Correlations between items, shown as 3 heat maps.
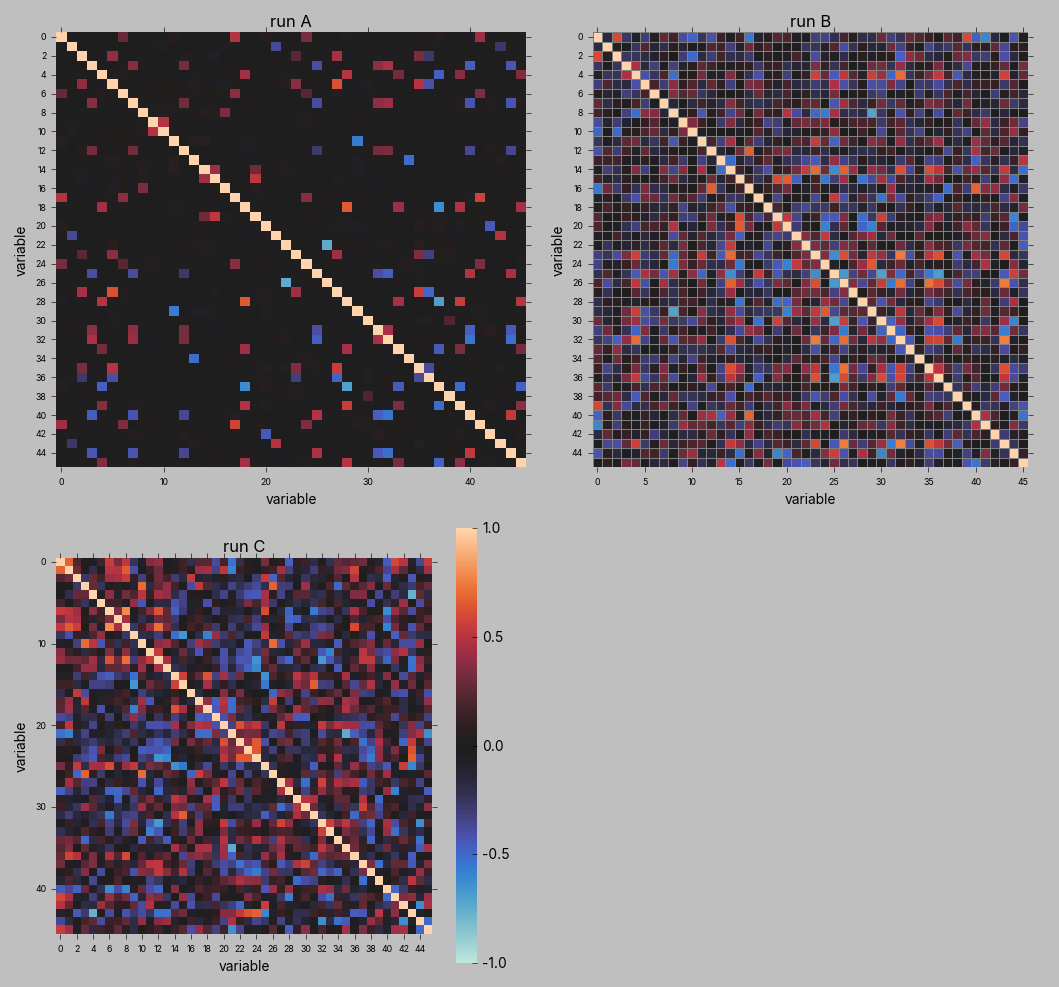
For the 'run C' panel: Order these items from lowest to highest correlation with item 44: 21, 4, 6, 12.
6, 4, 12, 21
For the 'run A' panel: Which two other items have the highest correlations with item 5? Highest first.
27, 35
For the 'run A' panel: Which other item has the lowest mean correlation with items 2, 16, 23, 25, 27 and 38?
36
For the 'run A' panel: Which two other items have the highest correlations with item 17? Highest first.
41, 0
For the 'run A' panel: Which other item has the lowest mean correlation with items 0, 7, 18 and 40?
37
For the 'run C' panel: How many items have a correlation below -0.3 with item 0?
5
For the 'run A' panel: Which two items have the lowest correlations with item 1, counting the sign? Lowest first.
21, 43
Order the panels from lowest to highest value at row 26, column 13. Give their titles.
run B, run A, run C
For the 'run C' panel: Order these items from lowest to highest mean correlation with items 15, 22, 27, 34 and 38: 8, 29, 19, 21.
21, 19, 8, 29
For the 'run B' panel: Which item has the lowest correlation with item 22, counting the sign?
45
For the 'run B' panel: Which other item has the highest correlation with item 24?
29
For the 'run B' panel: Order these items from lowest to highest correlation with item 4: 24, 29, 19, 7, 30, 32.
19, 7, 24, 30, 29, 32
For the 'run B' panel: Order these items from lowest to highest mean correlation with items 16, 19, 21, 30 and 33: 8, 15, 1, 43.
8, 43, 1, 15
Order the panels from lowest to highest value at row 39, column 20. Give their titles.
run A, run C, run B
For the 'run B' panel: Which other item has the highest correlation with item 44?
25
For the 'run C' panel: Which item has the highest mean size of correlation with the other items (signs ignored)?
12
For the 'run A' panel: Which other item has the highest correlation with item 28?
18
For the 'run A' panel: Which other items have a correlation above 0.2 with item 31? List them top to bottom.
3, 7, 12, 32
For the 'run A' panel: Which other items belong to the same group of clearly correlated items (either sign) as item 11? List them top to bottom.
29
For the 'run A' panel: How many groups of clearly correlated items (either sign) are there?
13
